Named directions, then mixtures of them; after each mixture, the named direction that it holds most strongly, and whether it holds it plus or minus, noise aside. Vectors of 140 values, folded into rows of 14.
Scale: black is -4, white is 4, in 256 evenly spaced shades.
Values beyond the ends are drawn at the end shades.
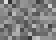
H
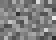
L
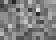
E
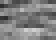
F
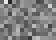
H, plus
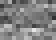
F, plus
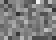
L, plus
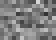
L, plus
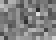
E, minus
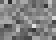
H, plus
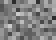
L, minus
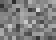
E, plus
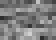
F, plus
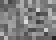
E, plus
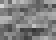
F, minus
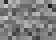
H, minus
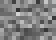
L, minus
